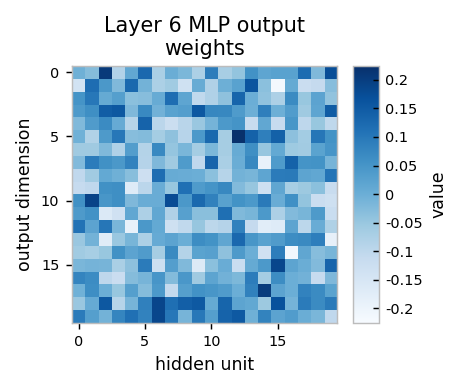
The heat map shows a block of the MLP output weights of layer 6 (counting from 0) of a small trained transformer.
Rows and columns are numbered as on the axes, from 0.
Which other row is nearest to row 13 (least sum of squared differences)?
11
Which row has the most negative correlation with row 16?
3
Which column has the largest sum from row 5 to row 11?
10
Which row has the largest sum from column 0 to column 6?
19
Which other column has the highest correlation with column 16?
1
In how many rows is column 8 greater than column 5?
11
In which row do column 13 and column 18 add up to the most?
5
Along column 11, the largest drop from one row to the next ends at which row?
12
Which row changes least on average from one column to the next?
8
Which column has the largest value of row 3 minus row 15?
9
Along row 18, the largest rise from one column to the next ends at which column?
15
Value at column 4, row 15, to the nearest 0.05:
-0.05
